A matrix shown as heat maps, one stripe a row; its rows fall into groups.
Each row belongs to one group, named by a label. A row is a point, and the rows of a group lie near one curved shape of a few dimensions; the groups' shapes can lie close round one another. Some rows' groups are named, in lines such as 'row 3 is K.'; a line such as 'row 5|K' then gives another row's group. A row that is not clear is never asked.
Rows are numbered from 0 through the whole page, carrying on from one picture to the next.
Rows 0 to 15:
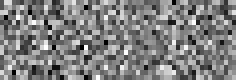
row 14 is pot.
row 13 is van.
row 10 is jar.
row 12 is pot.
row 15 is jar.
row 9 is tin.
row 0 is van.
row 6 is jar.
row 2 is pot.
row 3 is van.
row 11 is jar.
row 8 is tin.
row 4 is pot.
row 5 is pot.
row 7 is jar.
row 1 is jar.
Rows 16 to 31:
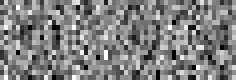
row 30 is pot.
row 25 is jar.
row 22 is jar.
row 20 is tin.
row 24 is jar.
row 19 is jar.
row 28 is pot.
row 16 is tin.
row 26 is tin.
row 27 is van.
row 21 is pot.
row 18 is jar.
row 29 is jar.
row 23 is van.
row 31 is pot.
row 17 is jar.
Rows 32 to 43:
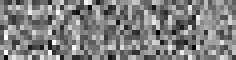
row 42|pot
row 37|jar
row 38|pot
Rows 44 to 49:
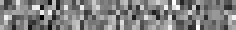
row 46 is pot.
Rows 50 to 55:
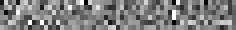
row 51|jar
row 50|tin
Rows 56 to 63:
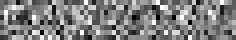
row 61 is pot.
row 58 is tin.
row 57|jar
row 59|pot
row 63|pot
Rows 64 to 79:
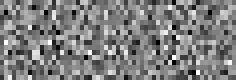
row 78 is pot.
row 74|pot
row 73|van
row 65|pot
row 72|pot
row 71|tin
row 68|jar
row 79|jar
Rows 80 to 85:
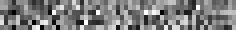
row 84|tin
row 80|pot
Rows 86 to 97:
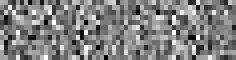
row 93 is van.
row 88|pot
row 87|jar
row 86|pot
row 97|tin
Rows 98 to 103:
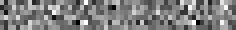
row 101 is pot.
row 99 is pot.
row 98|tin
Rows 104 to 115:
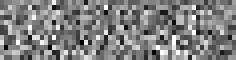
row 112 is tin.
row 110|van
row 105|van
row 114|jar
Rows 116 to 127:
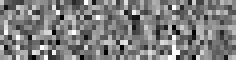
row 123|tin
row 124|van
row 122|pot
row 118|jar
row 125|tin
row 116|jar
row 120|pot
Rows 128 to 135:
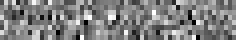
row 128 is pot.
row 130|jar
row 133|pot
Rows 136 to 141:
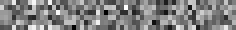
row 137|jar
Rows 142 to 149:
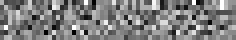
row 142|jar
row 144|jar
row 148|tin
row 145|pot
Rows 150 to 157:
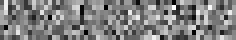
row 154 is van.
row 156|jar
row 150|pot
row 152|van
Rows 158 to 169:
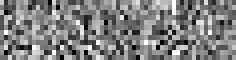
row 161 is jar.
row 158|pot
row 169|jar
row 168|tin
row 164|van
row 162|tin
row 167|pot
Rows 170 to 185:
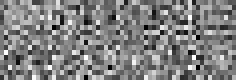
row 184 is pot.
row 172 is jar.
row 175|jar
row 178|tin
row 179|van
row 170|jar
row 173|pot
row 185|tin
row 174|jar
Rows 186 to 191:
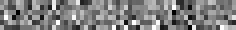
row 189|van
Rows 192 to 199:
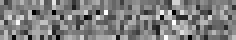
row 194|van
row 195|jar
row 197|jar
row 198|pot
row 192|tin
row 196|tin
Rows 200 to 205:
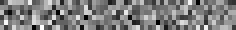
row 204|pot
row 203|tin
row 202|jar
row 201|tin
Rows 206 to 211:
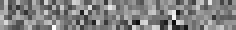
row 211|jar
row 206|tin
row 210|van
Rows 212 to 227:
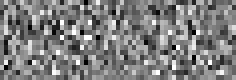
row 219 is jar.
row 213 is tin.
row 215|pot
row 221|tin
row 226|jar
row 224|tin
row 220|van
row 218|pot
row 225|tin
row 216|pot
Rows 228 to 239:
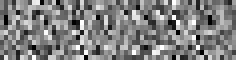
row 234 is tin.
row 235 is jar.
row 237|van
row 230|jar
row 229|jar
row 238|jar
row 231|van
